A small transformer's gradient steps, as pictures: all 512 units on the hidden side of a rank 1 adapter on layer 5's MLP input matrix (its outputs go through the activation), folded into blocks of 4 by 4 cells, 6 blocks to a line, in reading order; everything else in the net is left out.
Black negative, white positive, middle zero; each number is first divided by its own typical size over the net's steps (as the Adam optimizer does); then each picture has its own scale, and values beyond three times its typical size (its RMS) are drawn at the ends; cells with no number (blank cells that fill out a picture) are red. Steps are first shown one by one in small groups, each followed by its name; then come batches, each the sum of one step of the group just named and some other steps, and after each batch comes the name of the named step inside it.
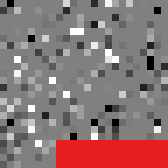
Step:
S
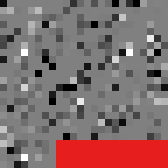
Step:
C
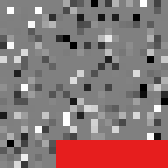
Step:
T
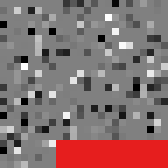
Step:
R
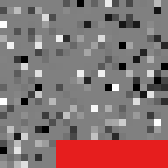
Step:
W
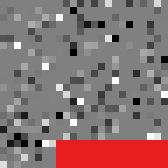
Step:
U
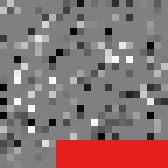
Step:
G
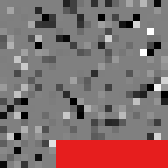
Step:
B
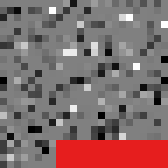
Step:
C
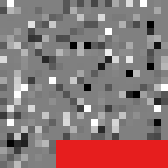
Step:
T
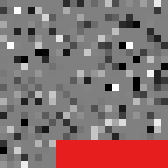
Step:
W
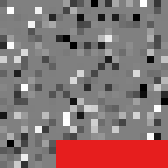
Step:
T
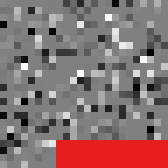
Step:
R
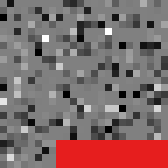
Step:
B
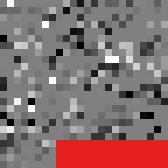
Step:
G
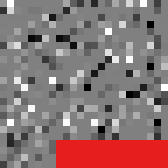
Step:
T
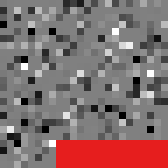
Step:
R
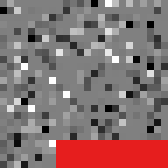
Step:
S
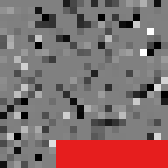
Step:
B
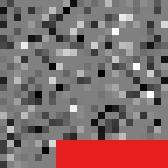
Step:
S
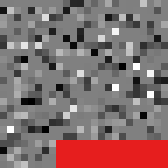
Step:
W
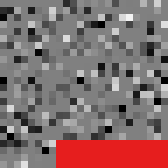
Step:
U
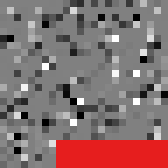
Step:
B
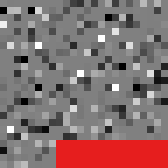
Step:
W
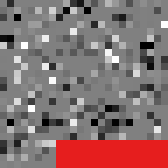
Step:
S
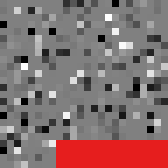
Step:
R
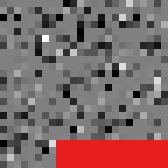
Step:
B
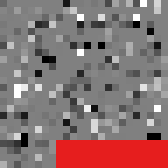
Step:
C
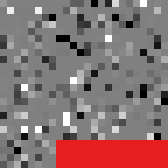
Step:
T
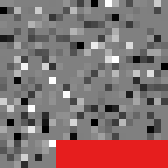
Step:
S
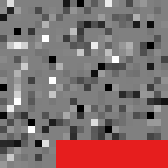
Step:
G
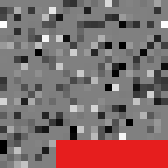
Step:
W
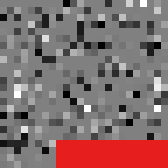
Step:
B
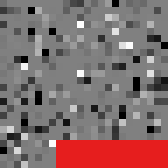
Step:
R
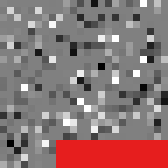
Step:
T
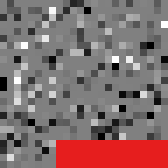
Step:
G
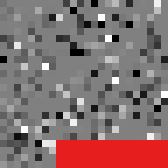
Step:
U
